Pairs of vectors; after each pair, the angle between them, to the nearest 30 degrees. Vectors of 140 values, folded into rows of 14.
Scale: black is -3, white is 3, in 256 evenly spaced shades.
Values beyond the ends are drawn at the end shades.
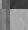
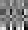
90 degrees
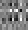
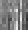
60 degrees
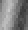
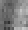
150 degrees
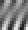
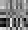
90 degrees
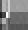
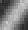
90 degrees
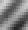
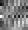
120 degrees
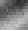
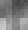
30 degrees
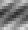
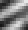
90 degrees
